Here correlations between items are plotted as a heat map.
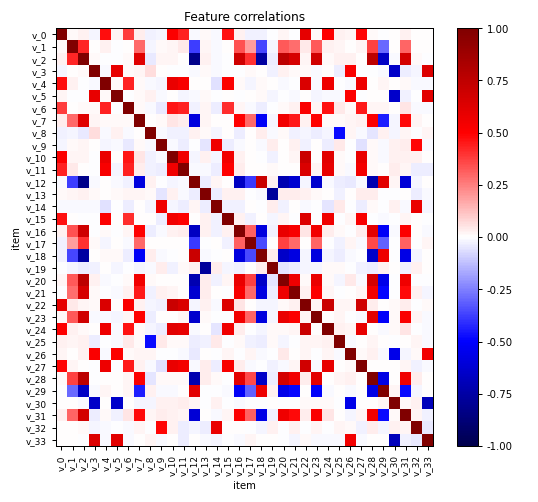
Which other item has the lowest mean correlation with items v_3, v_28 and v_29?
v_30
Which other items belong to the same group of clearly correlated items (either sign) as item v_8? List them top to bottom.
v_25
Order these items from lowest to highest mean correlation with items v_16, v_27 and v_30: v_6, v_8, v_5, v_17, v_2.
v_5, v_8, v_17, v_6, v_2
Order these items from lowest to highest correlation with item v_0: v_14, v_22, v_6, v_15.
v_14, v_6, v_15, v_22
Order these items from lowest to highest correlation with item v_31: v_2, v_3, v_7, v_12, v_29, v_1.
v_12, v_29, v_3, v_1, v_7, v_2
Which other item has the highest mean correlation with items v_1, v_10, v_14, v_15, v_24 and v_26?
v_22
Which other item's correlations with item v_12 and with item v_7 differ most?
v_2
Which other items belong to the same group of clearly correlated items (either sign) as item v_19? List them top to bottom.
v_13
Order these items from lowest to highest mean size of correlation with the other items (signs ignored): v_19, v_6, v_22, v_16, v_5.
v_19, v_5, v_6, v_22, v_16
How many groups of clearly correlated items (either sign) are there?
6
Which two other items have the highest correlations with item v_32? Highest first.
v_14, v_9
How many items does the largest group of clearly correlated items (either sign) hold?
13
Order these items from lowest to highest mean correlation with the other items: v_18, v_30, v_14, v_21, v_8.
v_18, v_30, v_8, v_14, v_21
